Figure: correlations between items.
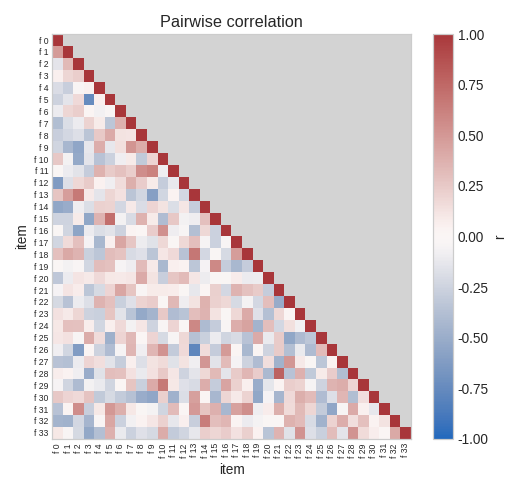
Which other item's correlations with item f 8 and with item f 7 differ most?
f 5
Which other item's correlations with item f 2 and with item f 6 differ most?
f 9
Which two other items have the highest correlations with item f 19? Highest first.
f 15, f 25
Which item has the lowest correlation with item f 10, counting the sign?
f 2
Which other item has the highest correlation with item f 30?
f 13
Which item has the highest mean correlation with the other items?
f 31
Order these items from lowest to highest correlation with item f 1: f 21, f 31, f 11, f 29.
f 29, f 11, f 31, f 21
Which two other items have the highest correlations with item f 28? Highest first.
f 21, f 33
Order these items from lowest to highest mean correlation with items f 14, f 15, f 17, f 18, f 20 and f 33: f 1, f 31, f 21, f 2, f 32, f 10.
f 1, f 10, f 2, f 21, f 32, f 31
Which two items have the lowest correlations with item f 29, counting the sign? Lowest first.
f 19, f 2
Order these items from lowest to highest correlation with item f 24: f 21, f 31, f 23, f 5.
f 21, f 23, f 5, f 31
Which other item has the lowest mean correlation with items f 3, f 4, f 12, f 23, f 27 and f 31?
f 0
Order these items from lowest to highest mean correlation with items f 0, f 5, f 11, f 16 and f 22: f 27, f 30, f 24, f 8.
f 30, f 27, f 24, f 8
